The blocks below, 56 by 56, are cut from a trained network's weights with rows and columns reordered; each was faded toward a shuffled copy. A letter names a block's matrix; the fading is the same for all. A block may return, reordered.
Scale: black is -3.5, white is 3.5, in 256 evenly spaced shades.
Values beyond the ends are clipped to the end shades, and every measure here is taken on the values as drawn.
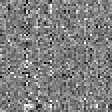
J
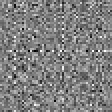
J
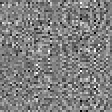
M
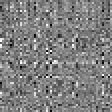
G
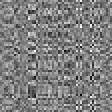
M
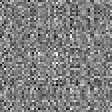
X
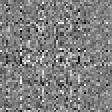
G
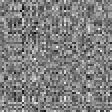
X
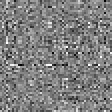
J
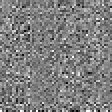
J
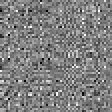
J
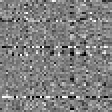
G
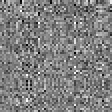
M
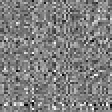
J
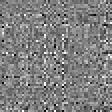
J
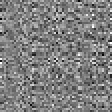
X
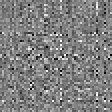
J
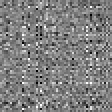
G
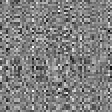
X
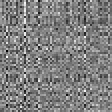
M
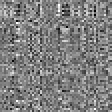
X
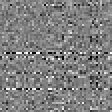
G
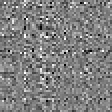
J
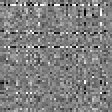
G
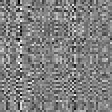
M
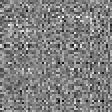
X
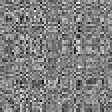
X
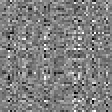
G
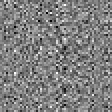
M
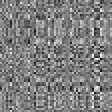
M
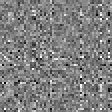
J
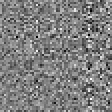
M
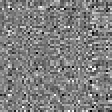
J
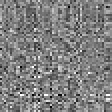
J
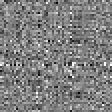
J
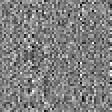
M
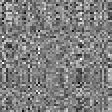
X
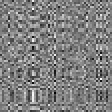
M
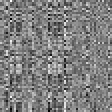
M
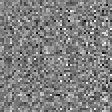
J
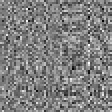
M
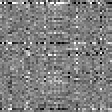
G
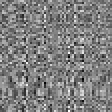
M
